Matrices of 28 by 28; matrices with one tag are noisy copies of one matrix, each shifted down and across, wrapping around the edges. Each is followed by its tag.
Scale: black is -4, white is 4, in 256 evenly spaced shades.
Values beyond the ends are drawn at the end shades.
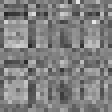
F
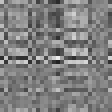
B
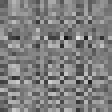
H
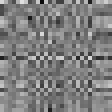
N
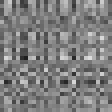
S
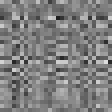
H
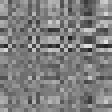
B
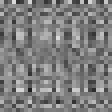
S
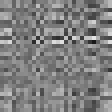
B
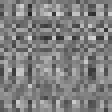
S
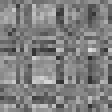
F
